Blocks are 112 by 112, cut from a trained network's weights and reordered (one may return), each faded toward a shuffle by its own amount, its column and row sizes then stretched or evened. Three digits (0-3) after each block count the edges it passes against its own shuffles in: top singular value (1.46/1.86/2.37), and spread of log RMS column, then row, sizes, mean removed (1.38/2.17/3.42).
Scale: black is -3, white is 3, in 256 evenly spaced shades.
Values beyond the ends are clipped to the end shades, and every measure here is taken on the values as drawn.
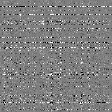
1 2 3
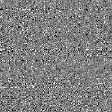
1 2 2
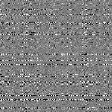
2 2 3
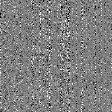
0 3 0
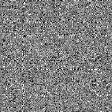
1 2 2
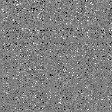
0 2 2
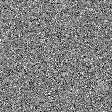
0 0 0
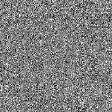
1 2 1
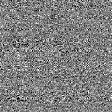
2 1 2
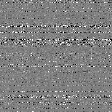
1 1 3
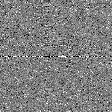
2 0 1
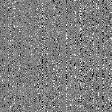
0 3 1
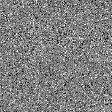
0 1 1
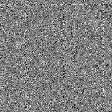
2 1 0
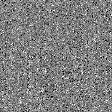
0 1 1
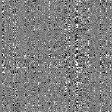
2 3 2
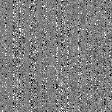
0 3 0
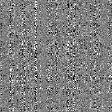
1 3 2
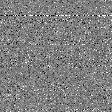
1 0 2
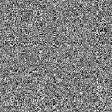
2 2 1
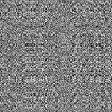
3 2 2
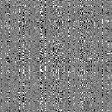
2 3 2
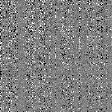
0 3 2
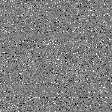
0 0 2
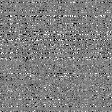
0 1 3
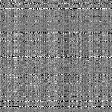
3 0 3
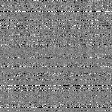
1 0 3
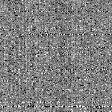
1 0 2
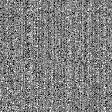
2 1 0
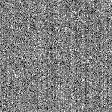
1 0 0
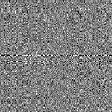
3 2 1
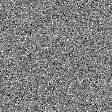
0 1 0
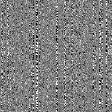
2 3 0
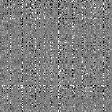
2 3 2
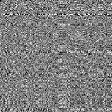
3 1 2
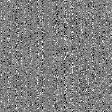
0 3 0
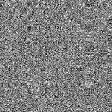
2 1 1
